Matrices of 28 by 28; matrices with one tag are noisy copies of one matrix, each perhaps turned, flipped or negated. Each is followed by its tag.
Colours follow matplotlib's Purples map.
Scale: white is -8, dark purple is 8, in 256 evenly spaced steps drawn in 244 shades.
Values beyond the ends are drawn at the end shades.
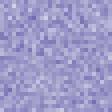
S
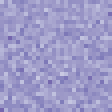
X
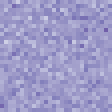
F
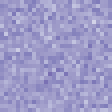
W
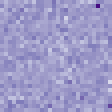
F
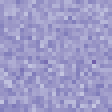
X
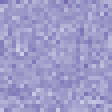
W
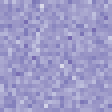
X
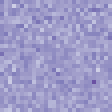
W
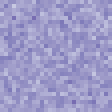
S
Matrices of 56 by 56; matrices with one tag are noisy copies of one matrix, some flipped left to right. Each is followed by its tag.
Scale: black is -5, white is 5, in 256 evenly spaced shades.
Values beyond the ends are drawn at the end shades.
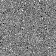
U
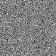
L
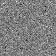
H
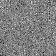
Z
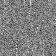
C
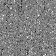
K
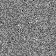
L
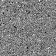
U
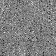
Z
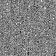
K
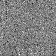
Z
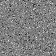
H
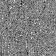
K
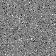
L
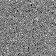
U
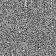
C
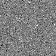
L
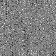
Z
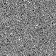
L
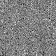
Z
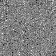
Z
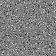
H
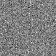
C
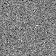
L
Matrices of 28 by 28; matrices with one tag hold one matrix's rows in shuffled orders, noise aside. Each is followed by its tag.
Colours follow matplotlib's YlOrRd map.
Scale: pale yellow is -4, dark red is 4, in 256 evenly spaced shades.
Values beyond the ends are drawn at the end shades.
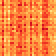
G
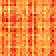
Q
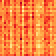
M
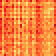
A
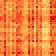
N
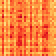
G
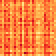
M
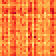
Q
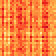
G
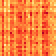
G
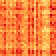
N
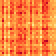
G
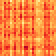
M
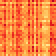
N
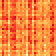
Q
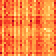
A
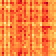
G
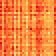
A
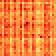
M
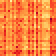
N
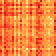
A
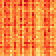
M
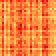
G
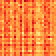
M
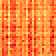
Q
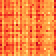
A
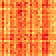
G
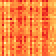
G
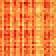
M
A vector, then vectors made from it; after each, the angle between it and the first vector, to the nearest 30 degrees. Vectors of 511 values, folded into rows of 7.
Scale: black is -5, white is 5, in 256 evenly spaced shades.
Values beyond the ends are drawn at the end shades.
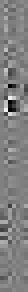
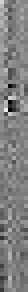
30 degrees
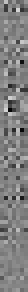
60 degrees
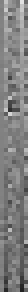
60 degrees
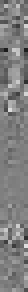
120 degrees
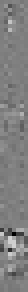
90 degrees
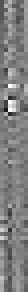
150 degrees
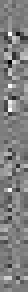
120 degrees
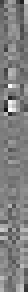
150 degrees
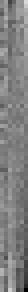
90 degrees
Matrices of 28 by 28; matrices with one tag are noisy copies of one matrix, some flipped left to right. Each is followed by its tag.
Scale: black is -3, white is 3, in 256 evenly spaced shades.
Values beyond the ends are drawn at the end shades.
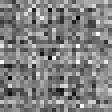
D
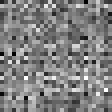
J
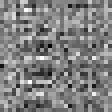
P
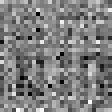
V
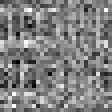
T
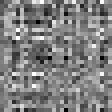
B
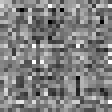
D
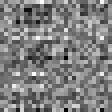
B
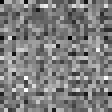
J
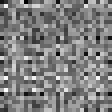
J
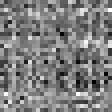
T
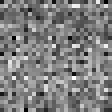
J
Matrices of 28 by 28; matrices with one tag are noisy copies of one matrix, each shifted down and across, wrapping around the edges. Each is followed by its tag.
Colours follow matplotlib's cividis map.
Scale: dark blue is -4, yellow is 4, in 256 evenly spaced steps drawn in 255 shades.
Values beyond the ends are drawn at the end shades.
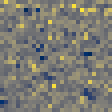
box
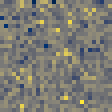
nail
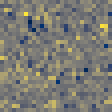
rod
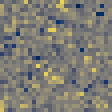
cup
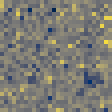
rod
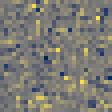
nail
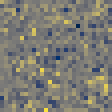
nail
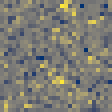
cup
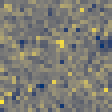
rod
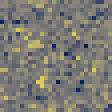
cup
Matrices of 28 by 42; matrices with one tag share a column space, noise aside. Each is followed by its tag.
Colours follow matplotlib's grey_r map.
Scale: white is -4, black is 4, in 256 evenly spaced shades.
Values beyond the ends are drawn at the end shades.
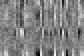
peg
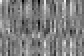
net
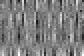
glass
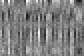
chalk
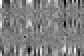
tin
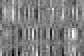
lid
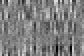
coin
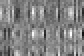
lid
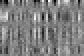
chalk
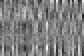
coin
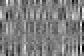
coin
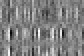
lid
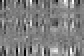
tin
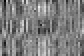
net
